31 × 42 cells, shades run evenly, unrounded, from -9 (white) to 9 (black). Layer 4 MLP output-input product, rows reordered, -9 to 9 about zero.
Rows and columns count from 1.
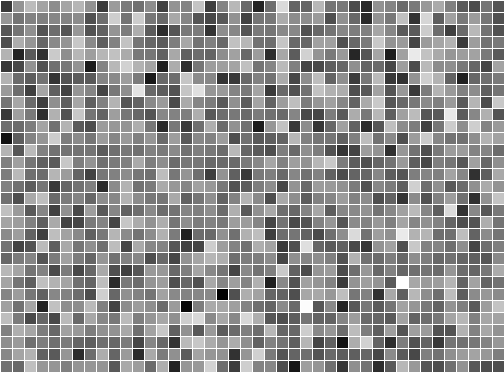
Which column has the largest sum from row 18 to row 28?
25
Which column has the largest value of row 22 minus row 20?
34
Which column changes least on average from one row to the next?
37
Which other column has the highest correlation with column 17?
16
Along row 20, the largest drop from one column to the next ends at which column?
5
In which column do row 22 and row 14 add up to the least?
6
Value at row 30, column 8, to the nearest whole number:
1
